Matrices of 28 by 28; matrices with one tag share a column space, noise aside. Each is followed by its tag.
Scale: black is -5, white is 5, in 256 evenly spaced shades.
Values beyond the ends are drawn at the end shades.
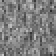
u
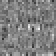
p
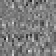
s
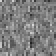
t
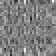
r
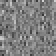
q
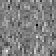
s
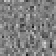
t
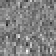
s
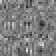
s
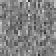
q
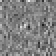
t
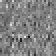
s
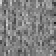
q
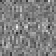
t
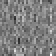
r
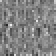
p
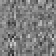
s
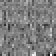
p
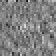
t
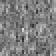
u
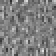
r
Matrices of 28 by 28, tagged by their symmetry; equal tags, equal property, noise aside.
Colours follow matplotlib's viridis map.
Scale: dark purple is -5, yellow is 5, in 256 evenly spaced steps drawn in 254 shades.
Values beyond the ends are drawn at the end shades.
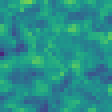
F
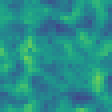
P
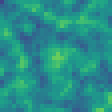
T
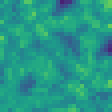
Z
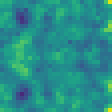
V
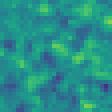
P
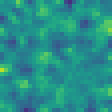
P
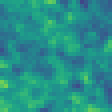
P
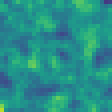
P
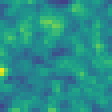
F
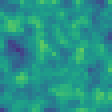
F
